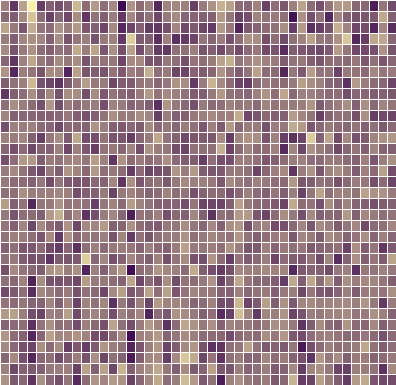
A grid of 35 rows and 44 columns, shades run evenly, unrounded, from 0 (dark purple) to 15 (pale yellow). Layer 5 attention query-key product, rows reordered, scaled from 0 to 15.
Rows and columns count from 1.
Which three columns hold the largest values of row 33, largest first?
21, 22, 36
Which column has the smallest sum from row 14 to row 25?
4
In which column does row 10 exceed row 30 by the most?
19
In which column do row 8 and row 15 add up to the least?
13
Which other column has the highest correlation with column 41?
14
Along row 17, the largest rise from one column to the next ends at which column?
15
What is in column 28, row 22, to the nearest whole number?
7
